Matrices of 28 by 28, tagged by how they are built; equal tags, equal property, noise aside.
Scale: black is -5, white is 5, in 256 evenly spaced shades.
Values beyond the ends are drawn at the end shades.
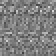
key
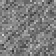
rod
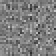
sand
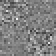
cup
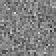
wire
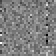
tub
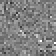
cup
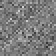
rod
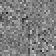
cup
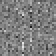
tub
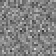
key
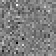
tub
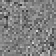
cup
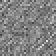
rod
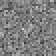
wire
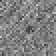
rod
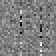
tub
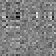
sand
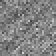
rod
